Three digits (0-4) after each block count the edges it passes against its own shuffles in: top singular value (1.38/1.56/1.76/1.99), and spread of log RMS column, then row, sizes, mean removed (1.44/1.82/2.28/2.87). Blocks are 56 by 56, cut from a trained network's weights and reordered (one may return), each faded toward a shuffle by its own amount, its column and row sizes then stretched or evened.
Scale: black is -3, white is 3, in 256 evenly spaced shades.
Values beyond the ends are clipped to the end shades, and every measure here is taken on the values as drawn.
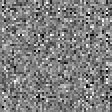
1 3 1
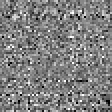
1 1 3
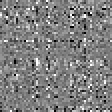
2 4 3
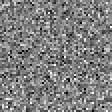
0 1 1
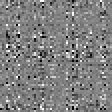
0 4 4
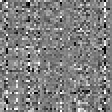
3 4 2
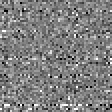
0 1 3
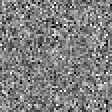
0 1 0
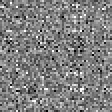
1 1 2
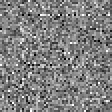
1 0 1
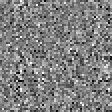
1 1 0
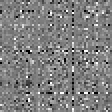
1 4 3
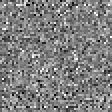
0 0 2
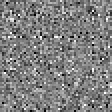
0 1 1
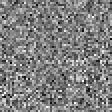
2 0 2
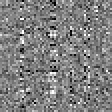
2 3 2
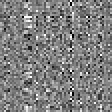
4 4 1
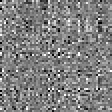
3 3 3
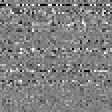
3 0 4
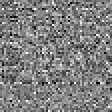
3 1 2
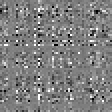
0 4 4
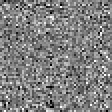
3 2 1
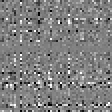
3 4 4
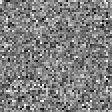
0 0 2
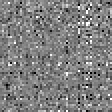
1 3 3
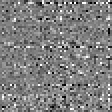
1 2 4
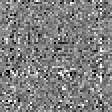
1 2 3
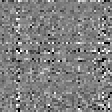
3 3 4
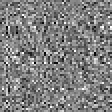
4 2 2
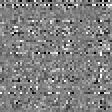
1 2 4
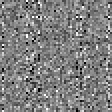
1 3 0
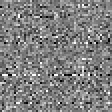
1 1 3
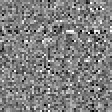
1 2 2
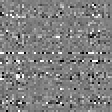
1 3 4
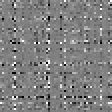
1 4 4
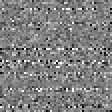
0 0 4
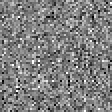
0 1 0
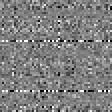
4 1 4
